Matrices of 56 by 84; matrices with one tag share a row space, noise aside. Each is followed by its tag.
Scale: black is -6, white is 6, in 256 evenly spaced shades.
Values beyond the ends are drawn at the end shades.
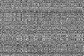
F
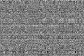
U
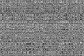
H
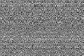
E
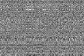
H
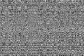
U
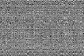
H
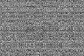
H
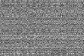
F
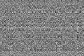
E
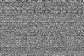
F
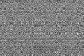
E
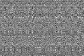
E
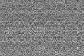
E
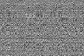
H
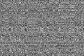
U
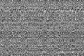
U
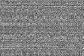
F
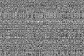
H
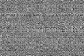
H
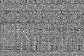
F
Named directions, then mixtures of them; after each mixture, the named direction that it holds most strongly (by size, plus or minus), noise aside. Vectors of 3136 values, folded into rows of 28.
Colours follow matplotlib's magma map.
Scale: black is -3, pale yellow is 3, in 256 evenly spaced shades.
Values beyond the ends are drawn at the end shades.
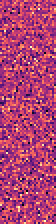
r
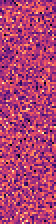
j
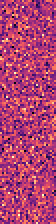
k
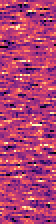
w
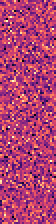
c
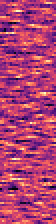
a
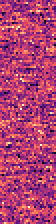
w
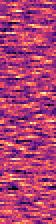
a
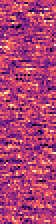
w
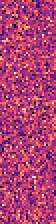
k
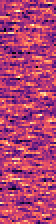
a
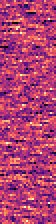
w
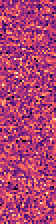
r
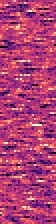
w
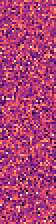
r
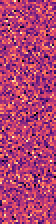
c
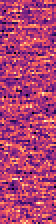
a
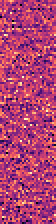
r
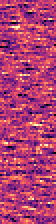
w
